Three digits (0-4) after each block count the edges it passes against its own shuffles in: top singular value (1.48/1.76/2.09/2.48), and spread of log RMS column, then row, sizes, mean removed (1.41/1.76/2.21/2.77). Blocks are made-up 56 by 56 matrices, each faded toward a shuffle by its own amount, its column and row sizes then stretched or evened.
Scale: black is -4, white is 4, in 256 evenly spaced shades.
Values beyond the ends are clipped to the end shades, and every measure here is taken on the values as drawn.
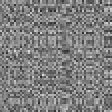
4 2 2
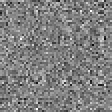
2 1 2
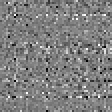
2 2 3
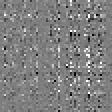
2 4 2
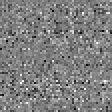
1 0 3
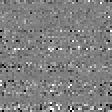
1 2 4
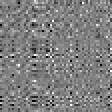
4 3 4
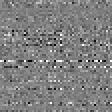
2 1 4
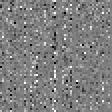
0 4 0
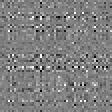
4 3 4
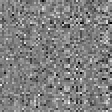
3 1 1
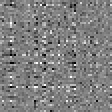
3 3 3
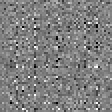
3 3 2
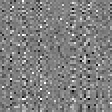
4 3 0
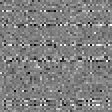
4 0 4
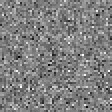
1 0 1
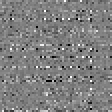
1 1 4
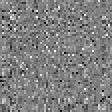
3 1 0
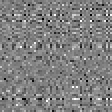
4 1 3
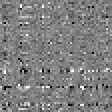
3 3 3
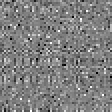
3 0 1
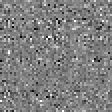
1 1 3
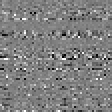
3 1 4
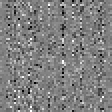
1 4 0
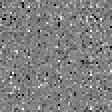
1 2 1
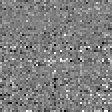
0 1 3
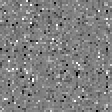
0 1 0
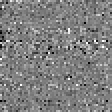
1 1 3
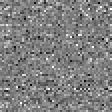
2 0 2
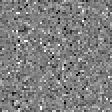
0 2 0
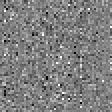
0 3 0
